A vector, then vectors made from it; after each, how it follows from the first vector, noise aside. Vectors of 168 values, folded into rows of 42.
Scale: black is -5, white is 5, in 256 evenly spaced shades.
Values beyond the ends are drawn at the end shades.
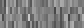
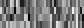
reversed, scaled up.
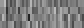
negated.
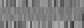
negated, partly zeroed.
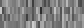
wrapped around.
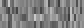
wrapped around.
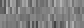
partly zeroed.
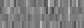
wrapped around, negated, partly zeroed.
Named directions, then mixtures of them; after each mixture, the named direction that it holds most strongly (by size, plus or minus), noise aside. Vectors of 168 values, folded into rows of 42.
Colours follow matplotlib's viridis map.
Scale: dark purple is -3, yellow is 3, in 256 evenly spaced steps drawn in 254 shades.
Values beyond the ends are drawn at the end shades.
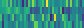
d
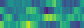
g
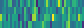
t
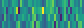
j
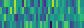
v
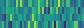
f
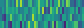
f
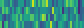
v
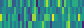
t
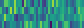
v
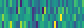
f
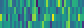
t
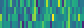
t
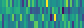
d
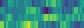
g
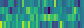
g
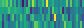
d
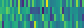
d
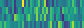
v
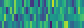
v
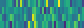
f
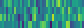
t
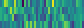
v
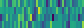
t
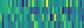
d
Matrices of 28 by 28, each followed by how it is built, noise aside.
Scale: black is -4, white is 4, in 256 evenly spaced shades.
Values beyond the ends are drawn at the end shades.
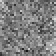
smooth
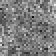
smooth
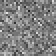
Toeplitz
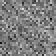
Toeplitz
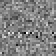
uneven rows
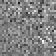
upper triangular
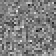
noise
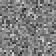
noise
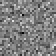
noise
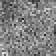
smooth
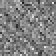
Toeplitz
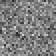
noise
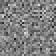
low rank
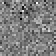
upper triangular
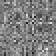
low rank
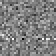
uneven rows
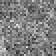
smooth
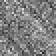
Toeplitz
